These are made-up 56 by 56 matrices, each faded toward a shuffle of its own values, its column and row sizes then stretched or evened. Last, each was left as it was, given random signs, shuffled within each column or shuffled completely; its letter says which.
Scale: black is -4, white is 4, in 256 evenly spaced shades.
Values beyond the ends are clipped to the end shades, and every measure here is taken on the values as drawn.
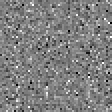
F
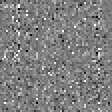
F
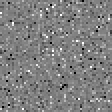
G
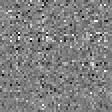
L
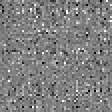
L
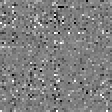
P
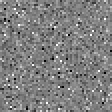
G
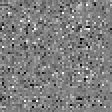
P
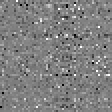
L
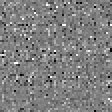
P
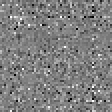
P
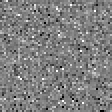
G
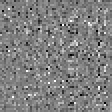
L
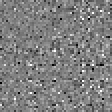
L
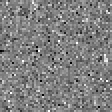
G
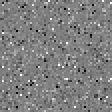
G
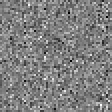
F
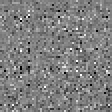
P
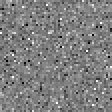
G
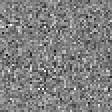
P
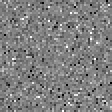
G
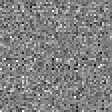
P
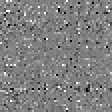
P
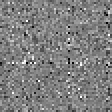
P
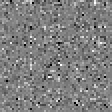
P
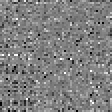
L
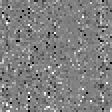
F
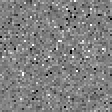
G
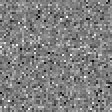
G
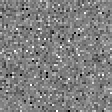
G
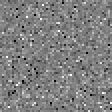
G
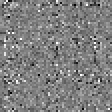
P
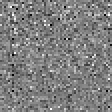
P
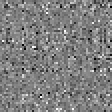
L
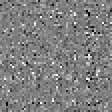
P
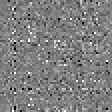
L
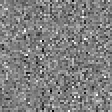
F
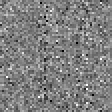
F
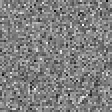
G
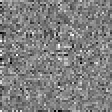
L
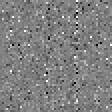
F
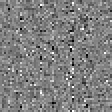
F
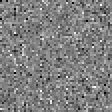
F
